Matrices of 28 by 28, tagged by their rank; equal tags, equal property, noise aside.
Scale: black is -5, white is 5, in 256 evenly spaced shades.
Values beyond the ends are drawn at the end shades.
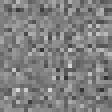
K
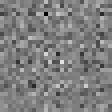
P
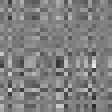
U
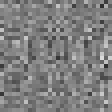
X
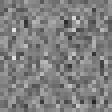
K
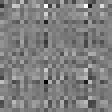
U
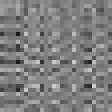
U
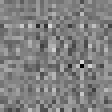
P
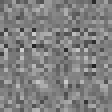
P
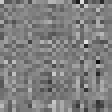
X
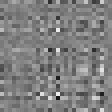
U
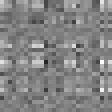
U
